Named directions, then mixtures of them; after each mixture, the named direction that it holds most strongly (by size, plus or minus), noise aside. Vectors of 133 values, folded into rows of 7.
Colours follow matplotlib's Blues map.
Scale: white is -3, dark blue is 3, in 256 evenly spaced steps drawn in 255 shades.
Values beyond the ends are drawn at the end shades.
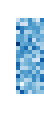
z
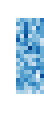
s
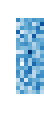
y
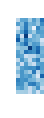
s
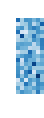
y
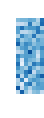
y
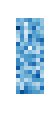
s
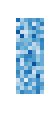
y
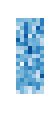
s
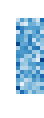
z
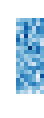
s
